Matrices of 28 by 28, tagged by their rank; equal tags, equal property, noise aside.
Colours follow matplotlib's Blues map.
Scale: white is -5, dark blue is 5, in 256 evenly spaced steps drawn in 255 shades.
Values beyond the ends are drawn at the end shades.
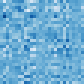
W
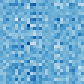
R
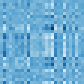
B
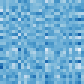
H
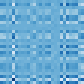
B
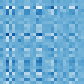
B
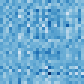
W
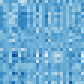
W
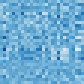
W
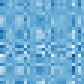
H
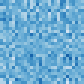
W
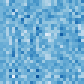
R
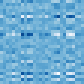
B
